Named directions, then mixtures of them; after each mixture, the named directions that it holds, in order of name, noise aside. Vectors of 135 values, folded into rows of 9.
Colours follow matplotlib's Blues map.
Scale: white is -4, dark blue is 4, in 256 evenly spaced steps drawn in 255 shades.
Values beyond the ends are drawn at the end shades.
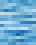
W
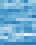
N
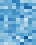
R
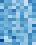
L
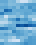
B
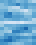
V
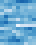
B.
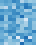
R.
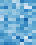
R.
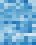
L, N.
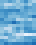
N.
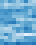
N.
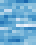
B.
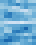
V.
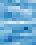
V.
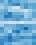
V.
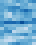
V.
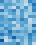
L.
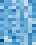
L.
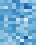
R.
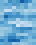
B, V.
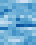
B.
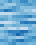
W.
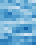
N, V.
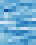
B, W.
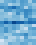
L, V.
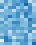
L.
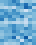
R, V.
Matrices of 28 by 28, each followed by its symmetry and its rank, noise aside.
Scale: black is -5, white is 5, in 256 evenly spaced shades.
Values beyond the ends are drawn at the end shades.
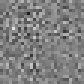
antisymmetric, rank six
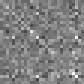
symmetric, rank four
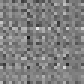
antisymmetric, rank four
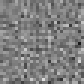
antisymmetric, rank six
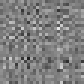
antisymmetric, rank six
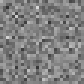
symmetric, rank six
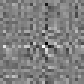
antisymmetric, rank four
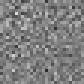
no symmetry, rank six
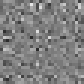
antisymmetric, rank four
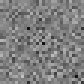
symmetric, rank six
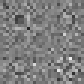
symmetric, rank six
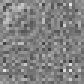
symmetric, rank six
